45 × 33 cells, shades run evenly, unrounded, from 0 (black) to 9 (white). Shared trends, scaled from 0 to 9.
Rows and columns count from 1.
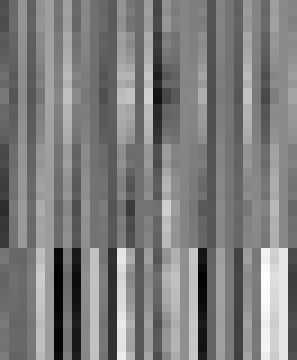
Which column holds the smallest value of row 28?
1
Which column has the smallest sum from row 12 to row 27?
18
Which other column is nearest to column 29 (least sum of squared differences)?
10
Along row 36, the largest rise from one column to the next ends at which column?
14
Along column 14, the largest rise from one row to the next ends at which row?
32
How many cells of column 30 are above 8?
14
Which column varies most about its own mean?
30
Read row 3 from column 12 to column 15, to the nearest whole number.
4 3 5 4
